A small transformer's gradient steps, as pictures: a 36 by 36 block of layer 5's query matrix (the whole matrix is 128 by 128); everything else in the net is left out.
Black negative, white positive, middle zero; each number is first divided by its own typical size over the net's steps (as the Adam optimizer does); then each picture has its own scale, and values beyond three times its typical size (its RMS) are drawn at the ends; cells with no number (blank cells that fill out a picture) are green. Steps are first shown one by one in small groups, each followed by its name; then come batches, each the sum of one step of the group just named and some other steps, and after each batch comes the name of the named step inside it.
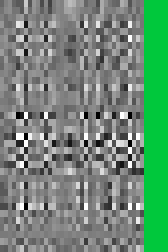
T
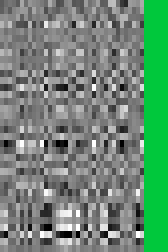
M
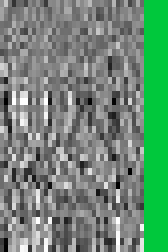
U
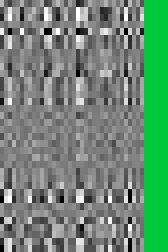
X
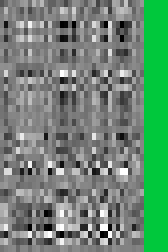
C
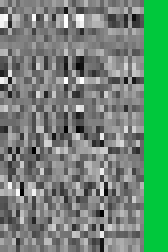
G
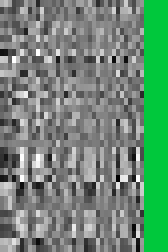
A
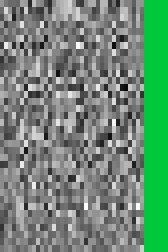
T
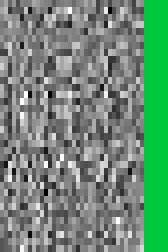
U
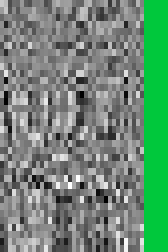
U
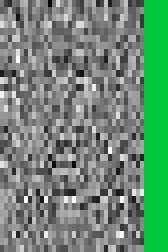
M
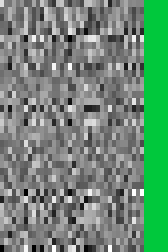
X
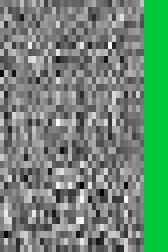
C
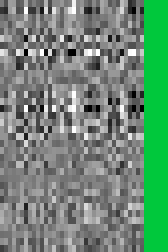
T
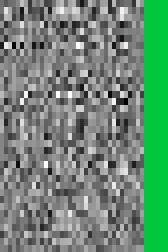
C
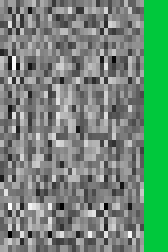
A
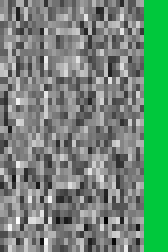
U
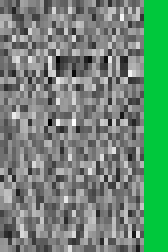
A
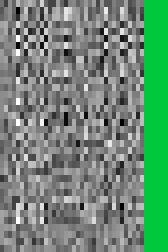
T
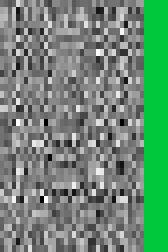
G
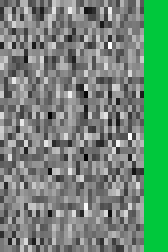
T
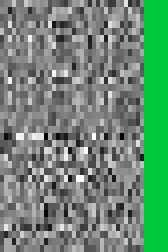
C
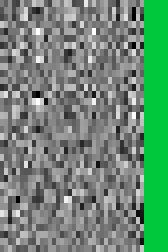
M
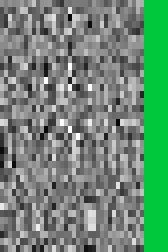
A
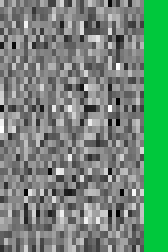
C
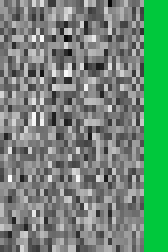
C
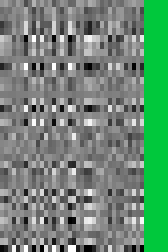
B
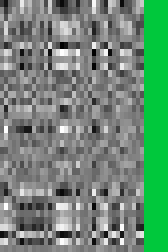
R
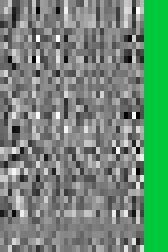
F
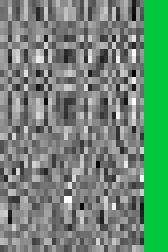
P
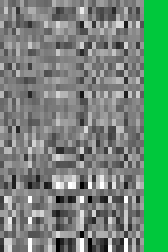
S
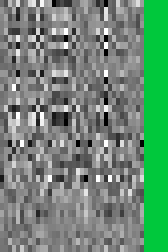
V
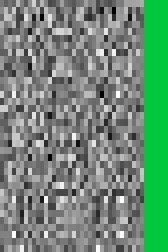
V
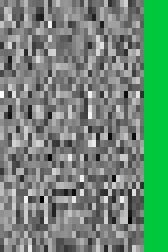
P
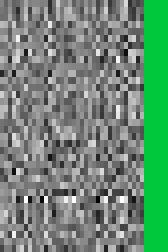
P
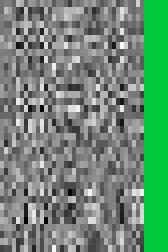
B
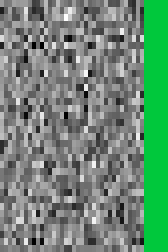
P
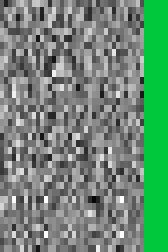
V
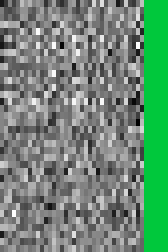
R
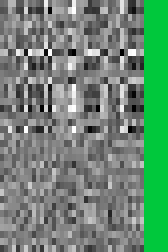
B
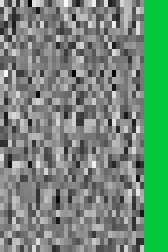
F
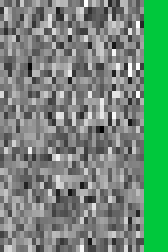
S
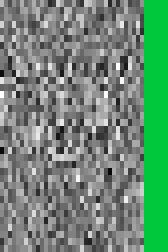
S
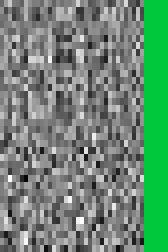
P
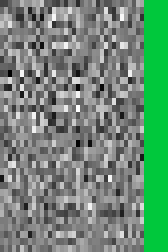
V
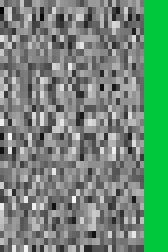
B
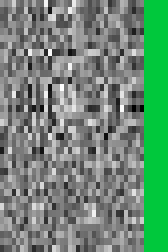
B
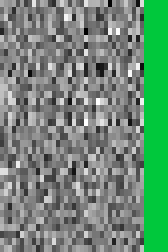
F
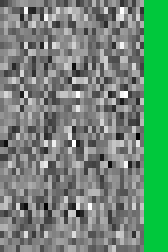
R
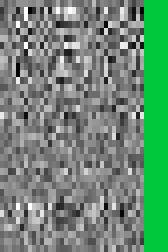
P
